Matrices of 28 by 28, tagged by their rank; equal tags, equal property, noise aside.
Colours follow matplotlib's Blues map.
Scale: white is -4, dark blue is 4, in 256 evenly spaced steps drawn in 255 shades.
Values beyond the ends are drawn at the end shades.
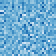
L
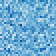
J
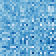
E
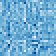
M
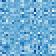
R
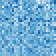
L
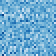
L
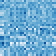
R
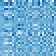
R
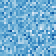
J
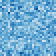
L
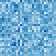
R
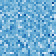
M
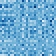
R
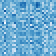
E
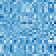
R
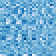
E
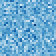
J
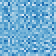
R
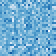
J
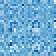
R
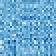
E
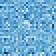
L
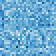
L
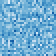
J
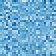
E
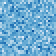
L
